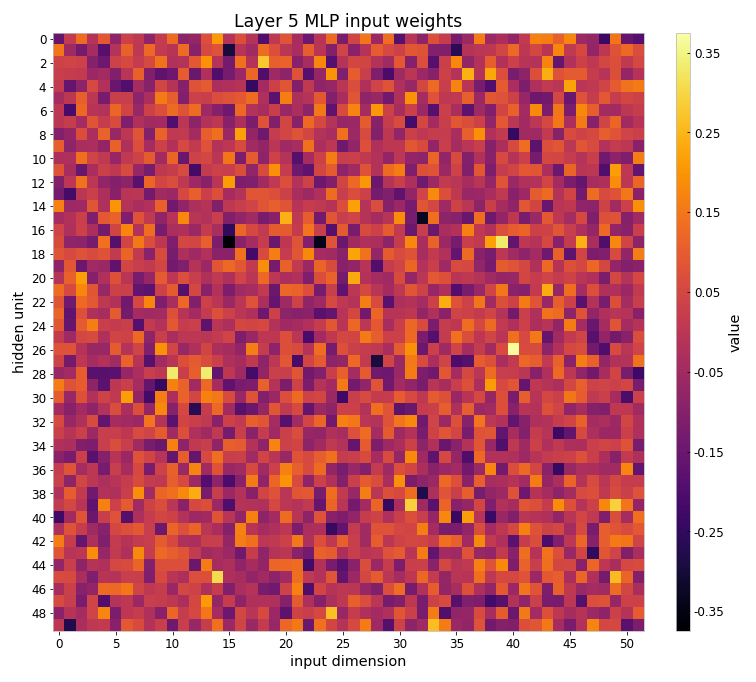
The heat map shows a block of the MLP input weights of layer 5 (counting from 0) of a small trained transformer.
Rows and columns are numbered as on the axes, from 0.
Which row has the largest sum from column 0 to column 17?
30
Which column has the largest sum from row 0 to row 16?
49
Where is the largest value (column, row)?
40, 26
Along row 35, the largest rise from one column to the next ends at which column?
37
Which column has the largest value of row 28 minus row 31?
10
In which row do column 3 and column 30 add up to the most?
43
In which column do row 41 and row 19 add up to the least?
25
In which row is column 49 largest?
39
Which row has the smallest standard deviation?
9
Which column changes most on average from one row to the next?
24
